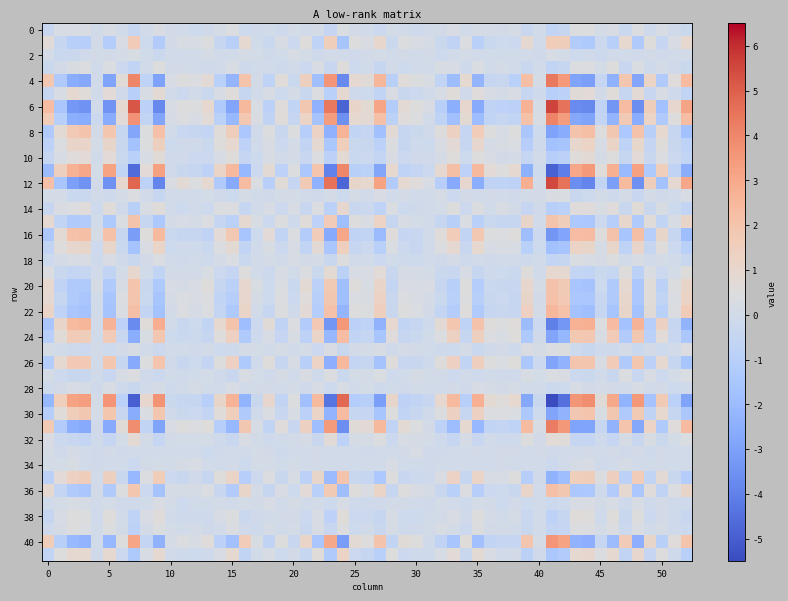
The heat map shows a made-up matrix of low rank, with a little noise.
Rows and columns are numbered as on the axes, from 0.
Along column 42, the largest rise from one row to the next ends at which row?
12
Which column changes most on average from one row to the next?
41
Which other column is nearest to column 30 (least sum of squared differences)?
11
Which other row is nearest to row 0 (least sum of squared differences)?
18
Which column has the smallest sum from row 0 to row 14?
24
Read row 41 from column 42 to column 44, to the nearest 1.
-1 1 1
